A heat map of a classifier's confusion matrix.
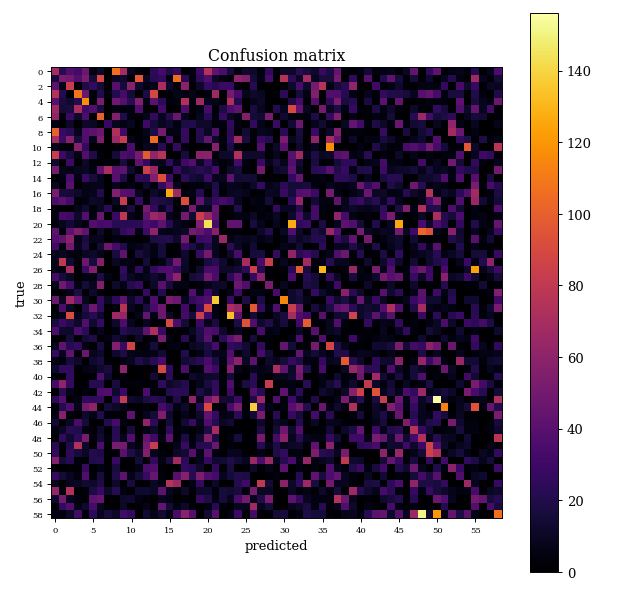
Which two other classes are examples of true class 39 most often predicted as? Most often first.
14, 29
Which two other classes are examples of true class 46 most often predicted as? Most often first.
12, 52
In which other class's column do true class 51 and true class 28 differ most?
38
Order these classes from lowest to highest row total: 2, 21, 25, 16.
25, 2, 16, 21
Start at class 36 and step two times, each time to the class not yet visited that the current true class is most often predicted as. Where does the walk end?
54
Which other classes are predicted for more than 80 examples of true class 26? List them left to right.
32, 35, 55
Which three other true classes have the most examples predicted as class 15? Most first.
16, 33, 54
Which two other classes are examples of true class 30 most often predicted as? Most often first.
21, 2
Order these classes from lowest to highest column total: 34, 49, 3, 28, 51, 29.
29, 28, 51, 3, 34, 49
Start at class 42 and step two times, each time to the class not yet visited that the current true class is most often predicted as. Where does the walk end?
32
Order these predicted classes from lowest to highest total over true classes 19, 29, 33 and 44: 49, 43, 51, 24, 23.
49, 23, 43, 24, 51
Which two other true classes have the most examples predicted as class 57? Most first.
25, 44
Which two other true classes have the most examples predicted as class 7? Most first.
13, 23
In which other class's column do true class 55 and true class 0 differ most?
8
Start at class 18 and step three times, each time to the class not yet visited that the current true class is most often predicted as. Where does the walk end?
50
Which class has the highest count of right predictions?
20
